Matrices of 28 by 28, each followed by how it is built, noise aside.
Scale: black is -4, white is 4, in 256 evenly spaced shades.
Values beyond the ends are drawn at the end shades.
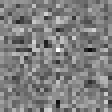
low rank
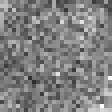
smooth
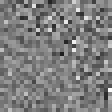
upper triangular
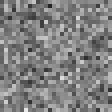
repeating rows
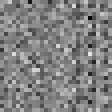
repeating rows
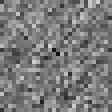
Hankel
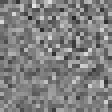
upper triangular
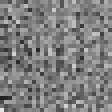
blocks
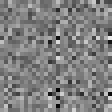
low rank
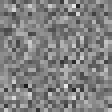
low rank
